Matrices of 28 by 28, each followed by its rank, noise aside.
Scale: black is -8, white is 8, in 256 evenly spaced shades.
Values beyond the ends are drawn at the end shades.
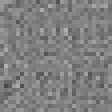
six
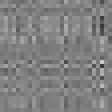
two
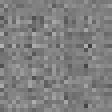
four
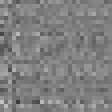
three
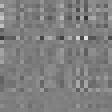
two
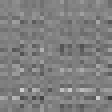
two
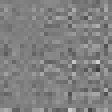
three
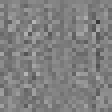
four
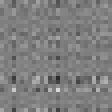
two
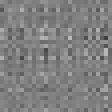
two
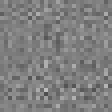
four
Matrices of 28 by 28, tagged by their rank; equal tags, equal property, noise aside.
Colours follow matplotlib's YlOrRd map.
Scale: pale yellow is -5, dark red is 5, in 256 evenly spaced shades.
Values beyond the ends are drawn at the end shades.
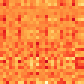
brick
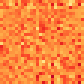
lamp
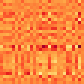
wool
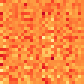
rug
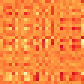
wool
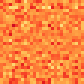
rug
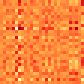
wool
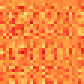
brick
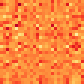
rug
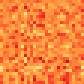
rug
